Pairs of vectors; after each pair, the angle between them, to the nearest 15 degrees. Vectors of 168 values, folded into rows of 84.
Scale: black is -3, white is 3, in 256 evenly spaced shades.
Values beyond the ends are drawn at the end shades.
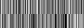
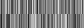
135 degrees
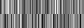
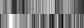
90 degrees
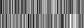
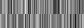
120 degrees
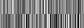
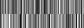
120 degrees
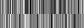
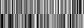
105 degrees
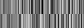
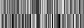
90 degrees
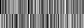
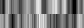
75 degrees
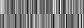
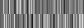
60 degrees
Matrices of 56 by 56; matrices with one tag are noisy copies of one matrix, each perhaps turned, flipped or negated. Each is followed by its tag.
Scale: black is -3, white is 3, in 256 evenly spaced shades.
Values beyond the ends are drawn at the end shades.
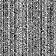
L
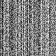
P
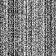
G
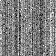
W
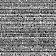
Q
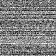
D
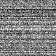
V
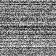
V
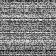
W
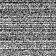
P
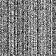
Q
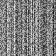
P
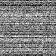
W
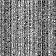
G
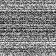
G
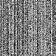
Q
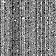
D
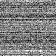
W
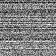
P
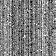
G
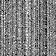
V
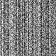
P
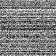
V
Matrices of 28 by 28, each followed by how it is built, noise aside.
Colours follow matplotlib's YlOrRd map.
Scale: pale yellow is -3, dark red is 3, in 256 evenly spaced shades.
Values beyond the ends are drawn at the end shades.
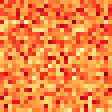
repeating columns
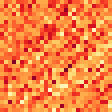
Hankel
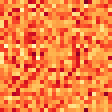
blocks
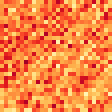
Hankel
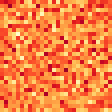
noise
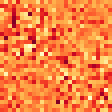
block diagonal
